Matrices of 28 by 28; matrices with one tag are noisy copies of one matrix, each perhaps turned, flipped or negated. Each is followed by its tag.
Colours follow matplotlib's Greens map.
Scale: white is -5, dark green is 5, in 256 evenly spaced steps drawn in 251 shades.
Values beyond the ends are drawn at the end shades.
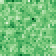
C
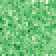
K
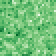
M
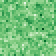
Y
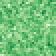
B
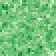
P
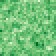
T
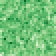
T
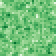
P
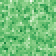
M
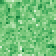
C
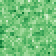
K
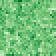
C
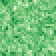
P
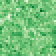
K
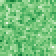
C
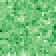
K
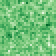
B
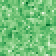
B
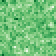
P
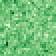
B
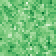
B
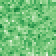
K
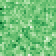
K
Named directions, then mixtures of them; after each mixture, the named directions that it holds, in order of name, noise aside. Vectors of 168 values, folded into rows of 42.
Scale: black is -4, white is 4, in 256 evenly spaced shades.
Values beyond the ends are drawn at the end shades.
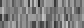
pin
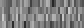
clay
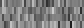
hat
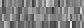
hat.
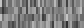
hat, pin.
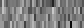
clay, hat.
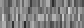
clay.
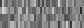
hat, pin.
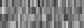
hat, pin.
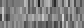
clay, pin.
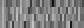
clay, hat.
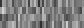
hat, pin.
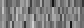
clay, hat.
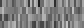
pin.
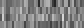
clay, pin.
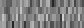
clay.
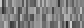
hat, pin.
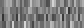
clay.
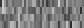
hat, pin.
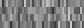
hat.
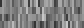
pin.
